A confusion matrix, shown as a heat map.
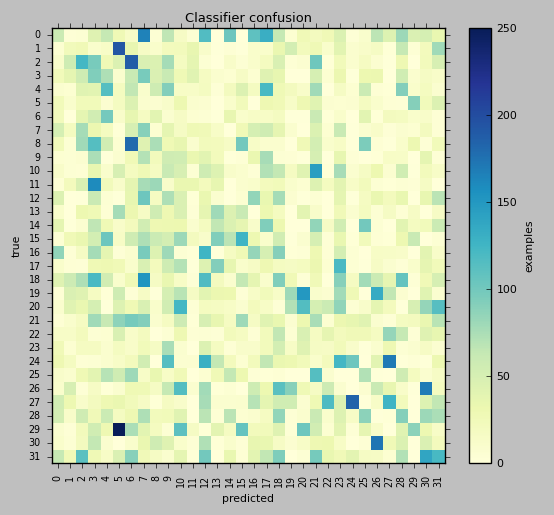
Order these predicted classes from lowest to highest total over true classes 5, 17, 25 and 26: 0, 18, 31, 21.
0, 31, 18, 21
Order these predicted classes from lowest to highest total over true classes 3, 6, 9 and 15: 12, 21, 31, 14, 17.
31, 12, 14, 17, 21
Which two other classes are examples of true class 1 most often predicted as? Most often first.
5, 31
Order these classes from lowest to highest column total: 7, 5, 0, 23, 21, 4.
0, 4, 5, 23, 21, 7
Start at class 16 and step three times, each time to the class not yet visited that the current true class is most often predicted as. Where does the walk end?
2
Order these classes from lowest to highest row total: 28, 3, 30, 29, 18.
30, 3, 28, 29, 18
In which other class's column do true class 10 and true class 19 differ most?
21
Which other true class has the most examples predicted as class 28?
18
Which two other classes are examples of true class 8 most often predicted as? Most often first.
6, 3
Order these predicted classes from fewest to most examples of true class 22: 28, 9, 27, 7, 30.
9, 7, 30, 28, 27
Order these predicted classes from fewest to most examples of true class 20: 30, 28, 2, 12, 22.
28, 12, 2, 22, 30
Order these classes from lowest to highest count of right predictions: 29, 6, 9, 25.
6, 9, 25, 29
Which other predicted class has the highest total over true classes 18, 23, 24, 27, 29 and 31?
12
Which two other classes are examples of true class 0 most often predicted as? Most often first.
7, 17
